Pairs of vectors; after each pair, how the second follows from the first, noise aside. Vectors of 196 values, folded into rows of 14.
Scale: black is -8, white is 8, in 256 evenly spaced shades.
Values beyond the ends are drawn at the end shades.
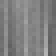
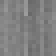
wrapped around, shrunk.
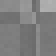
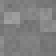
wrapped around, shrunk.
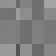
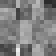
negated, scaled up.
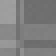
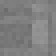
wrapped around, shrunk.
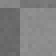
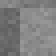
copied.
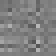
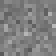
shuffled.
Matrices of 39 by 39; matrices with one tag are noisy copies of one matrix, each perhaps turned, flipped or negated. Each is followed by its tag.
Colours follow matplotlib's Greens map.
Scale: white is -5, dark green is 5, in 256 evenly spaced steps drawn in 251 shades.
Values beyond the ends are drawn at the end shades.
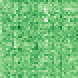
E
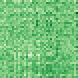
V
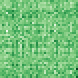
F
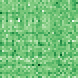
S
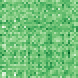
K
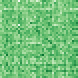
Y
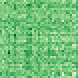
K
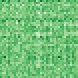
S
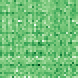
S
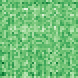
K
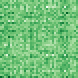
F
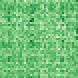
E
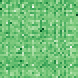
F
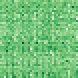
Y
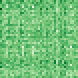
F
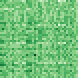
Y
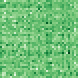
K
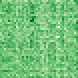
E
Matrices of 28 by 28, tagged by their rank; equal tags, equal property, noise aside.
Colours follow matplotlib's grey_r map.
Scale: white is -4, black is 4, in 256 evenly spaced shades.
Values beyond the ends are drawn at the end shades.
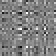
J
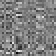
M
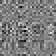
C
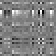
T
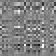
M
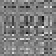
J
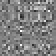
C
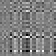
T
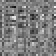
M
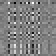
T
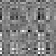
J
